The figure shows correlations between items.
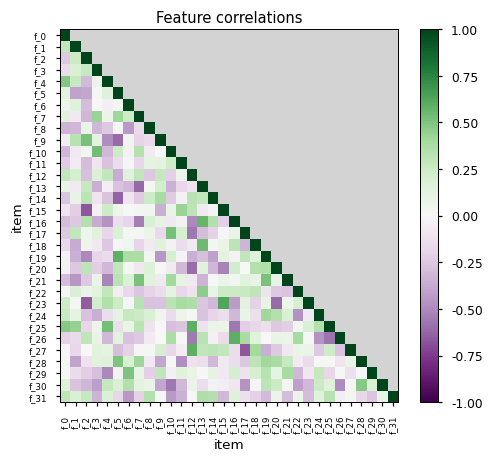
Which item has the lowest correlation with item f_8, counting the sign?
f_6
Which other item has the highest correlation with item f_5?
f_19
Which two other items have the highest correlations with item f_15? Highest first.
f_23, f_11
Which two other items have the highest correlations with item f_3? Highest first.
f_10, f_7
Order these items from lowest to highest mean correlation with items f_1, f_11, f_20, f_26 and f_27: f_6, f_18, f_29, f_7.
f_7, f_6, f_29, f_18
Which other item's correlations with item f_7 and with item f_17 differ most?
f_12
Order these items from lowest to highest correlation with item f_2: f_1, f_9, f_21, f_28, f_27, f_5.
f_5, f_21, f_28, f_27, f_1, f_9
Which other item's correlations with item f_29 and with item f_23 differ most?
f_4
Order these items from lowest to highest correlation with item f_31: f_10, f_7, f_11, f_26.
f_10, f_11, f_7, f_26
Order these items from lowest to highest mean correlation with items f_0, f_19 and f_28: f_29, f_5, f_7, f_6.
f_29, f_6, f_7, f_5
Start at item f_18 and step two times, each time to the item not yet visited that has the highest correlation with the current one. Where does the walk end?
f_16
